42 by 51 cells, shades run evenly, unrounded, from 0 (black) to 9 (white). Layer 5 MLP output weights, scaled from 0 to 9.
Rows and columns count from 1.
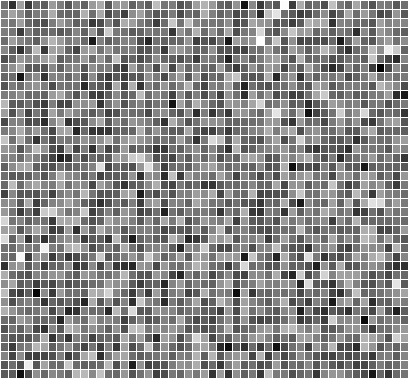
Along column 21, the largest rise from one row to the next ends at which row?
25
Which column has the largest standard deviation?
38
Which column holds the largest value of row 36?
42
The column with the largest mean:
1
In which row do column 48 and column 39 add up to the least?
13
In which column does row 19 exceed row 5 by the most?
19
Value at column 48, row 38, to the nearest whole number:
5
